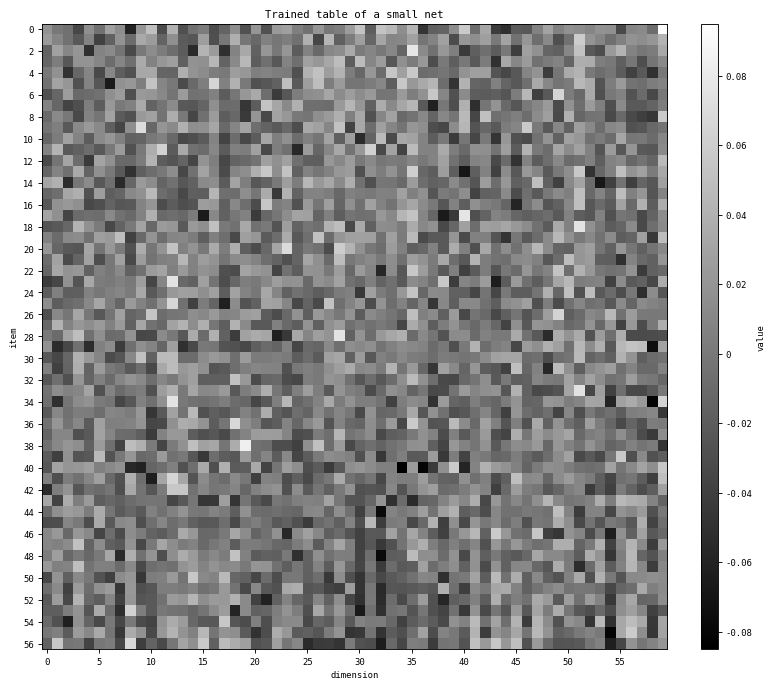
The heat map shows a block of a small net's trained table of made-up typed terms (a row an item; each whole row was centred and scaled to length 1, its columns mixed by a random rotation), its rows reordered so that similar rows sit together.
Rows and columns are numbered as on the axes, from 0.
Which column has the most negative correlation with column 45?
10
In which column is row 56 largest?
8
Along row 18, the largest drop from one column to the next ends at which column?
29
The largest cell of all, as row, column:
0, 59
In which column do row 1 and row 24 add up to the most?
35
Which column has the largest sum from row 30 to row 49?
12
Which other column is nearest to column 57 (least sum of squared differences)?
41
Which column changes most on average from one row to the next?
49
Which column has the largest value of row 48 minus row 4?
56
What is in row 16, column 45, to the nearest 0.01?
-0.06
